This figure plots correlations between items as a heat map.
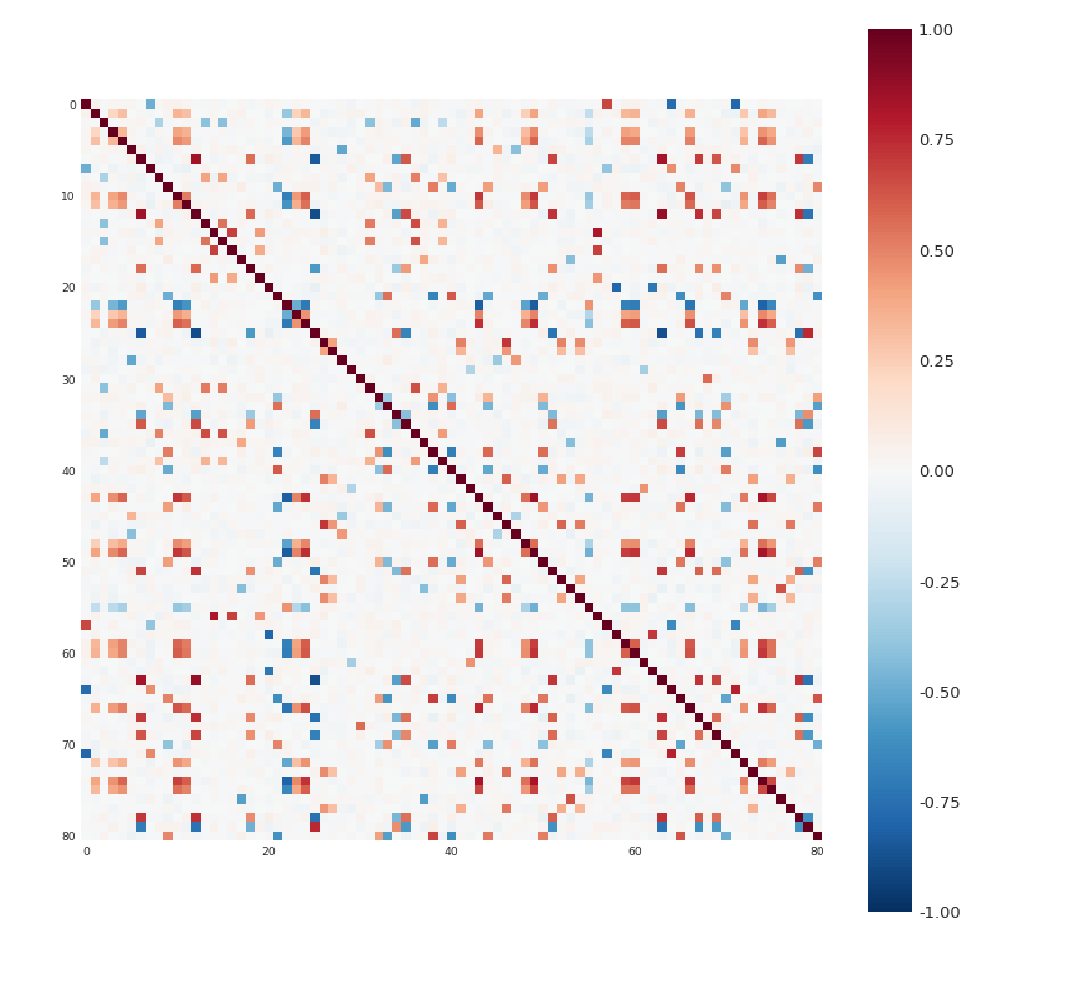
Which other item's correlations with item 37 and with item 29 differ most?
76
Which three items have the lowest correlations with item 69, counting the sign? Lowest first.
25, 79, 34
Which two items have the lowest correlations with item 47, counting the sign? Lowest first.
5, 45
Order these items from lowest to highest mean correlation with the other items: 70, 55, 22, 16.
22, 55, 70, 16
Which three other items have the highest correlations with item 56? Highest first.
14, 16, 19
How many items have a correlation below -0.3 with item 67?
3
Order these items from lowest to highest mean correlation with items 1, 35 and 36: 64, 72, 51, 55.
55, 64, 72, 51
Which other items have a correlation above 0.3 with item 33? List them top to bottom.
21, 40, 70
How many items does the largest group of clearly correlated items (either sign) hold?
18
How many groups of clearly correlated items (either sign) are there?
12
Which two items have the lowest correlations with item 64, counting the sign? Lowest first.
0, 57
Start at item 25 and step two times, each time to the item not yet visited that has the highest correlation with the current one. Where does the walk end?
34
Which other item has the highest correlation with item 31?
36
